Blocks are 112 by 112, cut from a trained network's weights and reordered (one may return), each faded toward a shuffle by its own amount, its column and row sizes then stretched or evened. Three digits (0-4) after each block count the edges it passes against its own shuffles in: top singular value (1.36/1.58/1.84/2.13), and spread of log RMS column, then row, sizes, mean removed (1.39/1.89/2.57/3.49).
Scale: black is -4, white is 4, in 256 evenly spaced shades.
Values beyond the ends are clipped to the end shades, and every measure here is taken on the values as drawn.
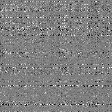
2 2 4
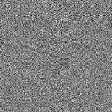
4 2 1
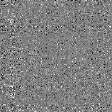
0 3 3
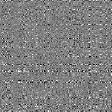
4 3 4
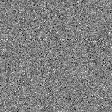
2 0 0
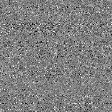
1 0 3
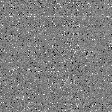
0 2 2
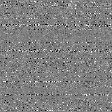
0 2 4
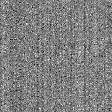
3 0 1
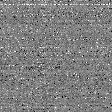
2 0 2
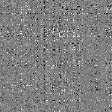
1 3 3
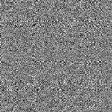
4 2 2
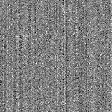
3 1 0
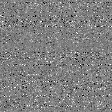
0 0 3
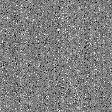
0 2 0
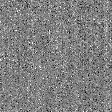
1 0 1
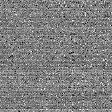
3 1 0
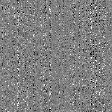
0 4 0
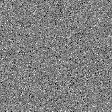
0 1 0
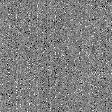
0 2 0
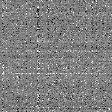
2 3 1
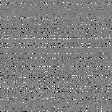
1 2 4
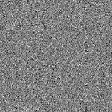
3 1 1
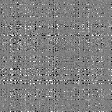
3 3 4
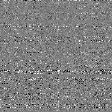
1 2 4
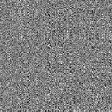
4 3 1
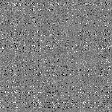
1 2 3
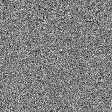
0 0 1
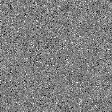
1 2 1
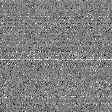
2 0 3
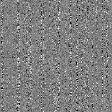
1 4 0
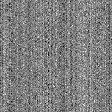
4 2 0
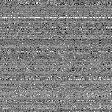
4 0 3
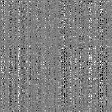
4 4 3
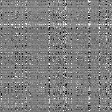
4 4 2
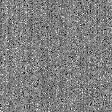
1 1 0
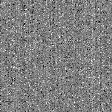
1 1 0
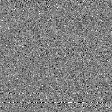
2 1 2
